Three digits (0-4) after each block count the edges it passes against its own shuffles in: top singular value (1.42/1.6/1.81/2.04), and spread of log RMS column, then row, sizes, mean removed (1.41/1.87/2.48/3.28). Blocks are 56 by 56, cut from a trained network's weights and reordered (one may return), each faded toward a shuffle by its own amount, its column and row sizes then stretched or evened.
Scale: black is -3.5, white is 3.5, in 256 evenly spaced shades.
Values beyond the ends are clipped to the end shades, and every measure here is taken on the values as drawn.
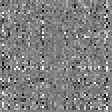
3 3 3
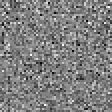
0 0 1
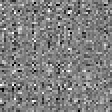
3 3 2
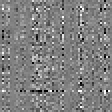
3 4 1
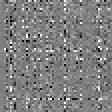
1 4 3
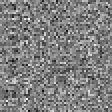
3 2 0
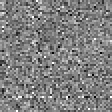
1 1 0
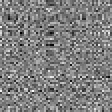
4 1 3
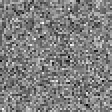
1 0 0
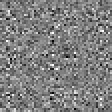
4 2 2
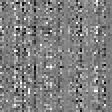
2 4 2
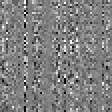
3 4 1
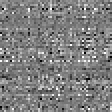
1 2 3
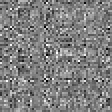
4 3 2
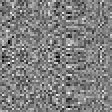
4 3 1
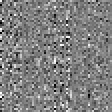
2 4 0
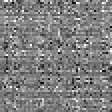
1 3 1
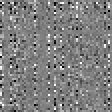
1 4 2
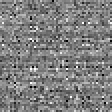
2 2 1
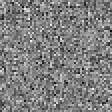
0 0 0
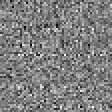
2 1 2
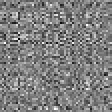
4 2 3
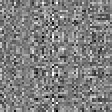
4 3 1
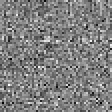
2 1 2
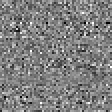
0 0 3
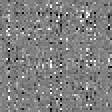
0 3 2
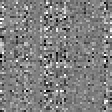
0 4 2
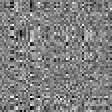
4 3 2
